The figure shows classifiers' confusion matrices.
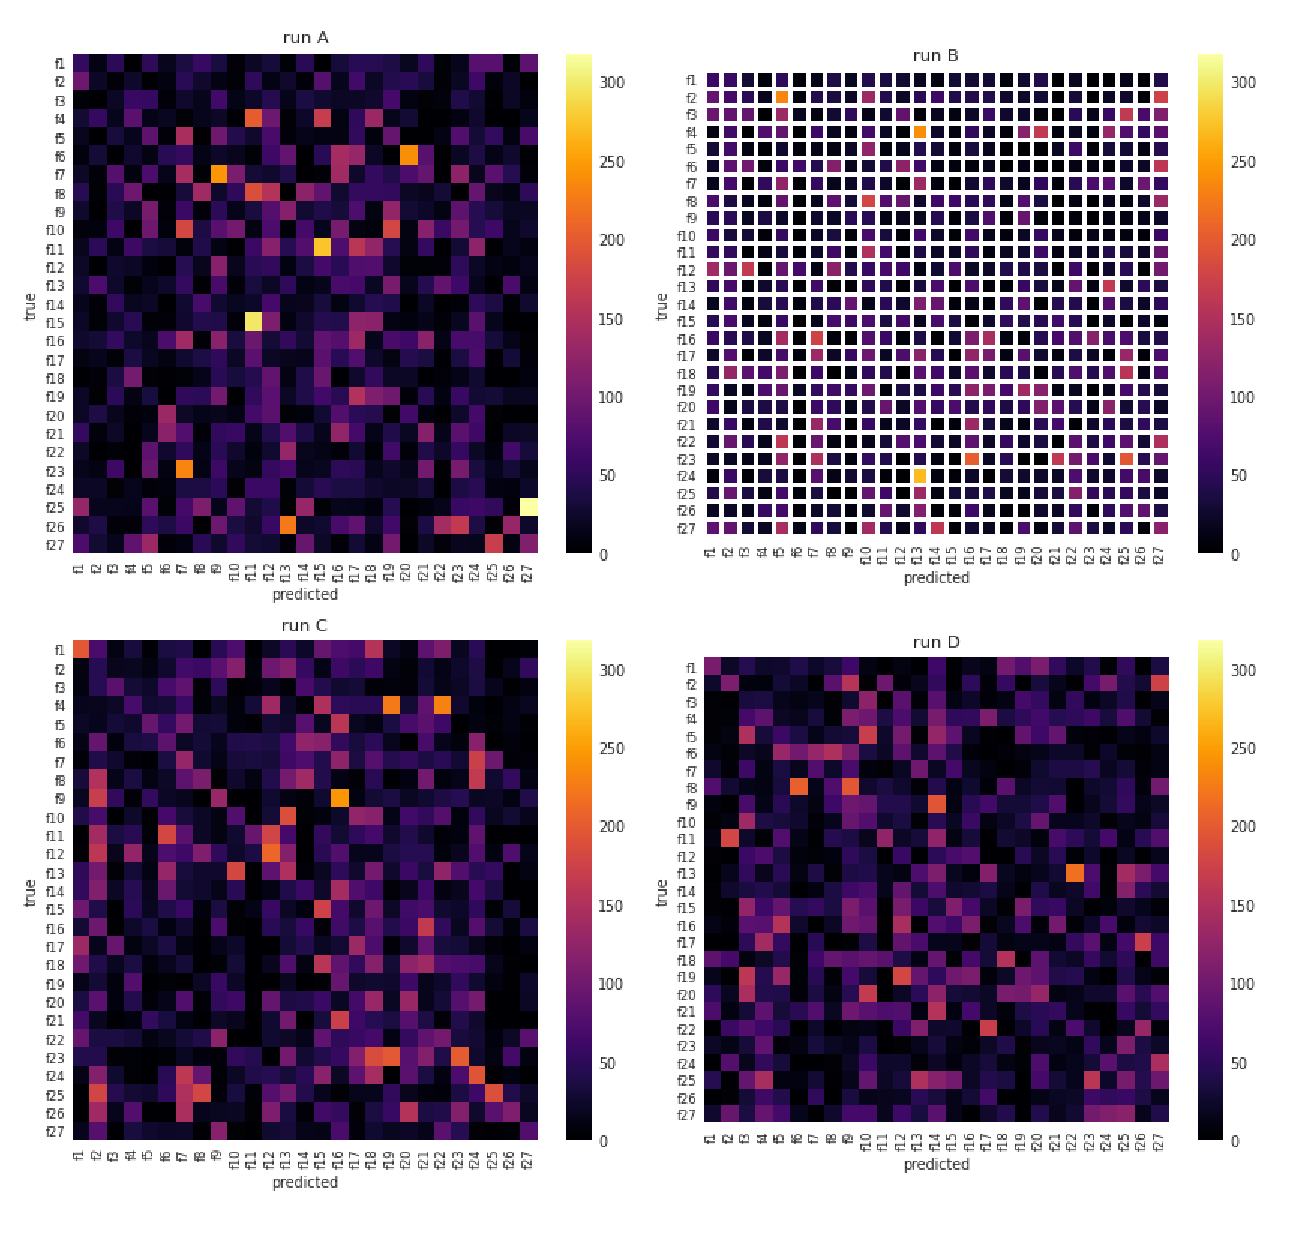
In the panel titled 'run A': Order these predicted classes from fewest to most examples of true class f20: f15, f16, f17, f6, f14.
f14, f15, f17, f16, f6
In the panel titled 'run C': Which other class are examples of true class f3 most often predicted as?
f7
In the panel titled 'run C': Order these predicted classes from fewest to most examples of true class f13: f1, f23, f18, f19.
f19, f1, f23, f18
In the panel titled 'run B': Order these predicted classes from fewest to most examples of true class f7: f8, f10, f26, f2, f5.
f8, f10, f2, f26, f5
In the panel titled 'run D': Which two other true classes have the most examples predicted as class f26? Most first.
f17, f22
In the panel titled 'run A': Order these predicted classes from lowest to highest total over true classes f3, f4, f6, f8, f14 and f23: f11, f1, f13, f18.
f1, f13, f18, f11
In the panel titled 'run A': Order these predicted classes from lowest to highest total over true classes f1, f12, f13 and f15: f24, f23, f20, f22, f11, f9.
f20, f22, f23, f24, f9, f11
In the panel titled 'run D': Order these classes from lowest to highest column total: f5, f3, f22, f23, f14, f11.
f11, f22, f23, f5, f3, f14
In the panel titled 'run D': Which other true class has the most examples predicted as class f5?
f16
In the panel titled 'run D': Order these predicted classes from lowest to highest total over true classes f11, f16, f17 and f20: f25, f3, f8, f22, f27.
f8, f22, f25, f27, f3
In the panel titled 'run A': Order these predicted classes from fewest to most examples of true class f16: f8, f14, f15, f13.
f8, f14, f13, f15
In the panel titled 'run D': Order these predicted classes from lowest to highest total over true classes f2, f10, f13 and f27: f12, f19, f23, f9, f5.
f19, f12, f5, f23, f9
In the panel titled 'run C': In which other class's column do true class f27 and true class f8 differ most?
f24
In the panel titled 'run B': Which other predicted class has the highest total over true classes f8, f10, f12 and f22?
f27
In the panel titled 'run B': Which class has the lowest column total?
f6
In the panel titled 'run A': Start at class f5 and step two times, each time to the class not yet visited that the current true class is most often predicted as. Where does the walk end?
f9
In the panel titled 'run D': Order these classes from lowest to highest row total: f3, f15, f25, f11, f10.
f3, f10, f11, f15, f25
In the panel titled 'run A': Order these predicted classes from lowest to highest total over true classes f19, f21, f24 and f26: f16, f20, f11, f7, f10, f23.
f20, f10, f11, f7, f16, f23
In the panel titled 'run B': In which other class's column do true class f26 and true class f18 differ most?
f2
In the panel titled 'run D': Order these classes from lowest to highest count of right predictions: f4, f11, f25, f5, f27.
f27, f5, f4, f25, f11
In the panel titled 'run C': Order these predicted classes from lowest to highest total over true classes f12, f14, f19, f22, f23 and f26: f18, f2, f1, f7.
f1, f7, f18, f2
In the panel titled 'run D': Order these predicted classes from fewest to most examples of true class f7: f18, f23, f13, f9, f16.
f18, f16, f23, f9, f13
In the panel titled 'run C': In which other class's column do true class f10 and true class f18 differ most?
f15
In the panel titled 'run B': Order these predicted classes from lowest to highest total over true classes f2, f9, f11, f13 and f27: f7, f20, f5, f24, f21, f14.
f21, f20, f7, f24, f14, f5
